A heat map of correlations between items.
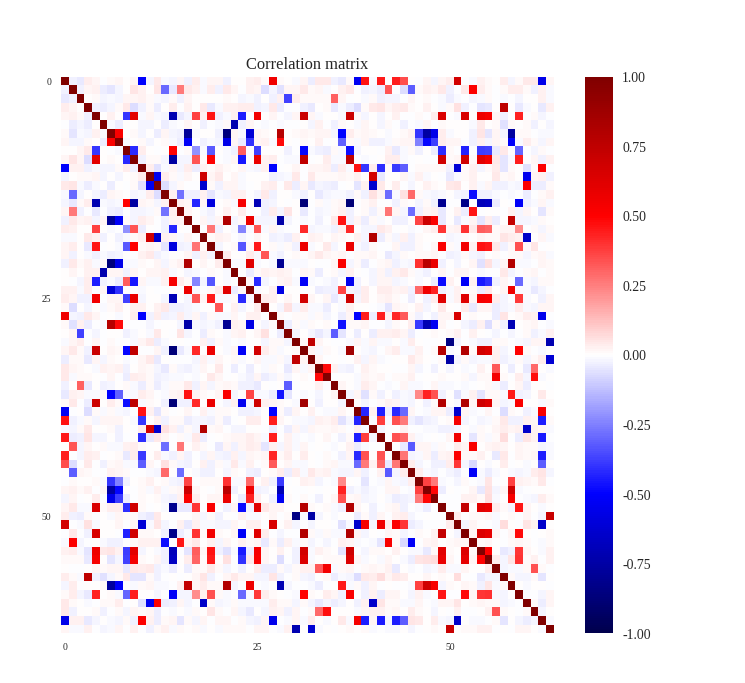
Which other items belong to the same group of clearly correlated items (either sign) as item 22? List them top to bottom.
5
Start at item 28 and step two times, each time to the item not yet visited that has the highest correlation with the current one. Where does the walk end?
7
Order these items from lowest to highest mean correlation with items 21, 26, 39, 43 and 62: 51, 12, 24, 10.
10, 12, 51, 24
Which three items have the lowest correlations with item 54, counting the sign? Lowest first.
14, 23, 8
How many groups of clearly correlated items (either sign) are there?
11
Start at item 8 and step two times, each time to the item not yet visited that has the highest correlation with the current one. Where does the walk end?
23
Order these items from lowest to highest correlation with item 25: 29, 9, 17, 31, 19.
29, 17, 19, 9, 31
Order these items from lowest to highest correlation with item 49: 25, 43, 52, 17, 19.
43, 17, 19, 25, 52
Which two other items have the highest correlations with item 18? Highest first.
40, 11
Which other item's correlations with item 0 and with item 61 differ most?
51
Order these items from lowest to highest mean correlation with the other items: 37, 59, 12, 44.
12, 44, 59, 37
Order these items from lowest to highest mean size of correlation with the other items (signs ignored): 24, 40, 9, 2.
2, 40, 24, 9
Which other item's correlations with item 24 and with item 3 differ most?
57
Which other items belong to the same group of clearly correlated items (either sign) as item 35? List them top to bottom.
2, 29
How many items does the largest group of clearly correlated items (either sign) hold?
15
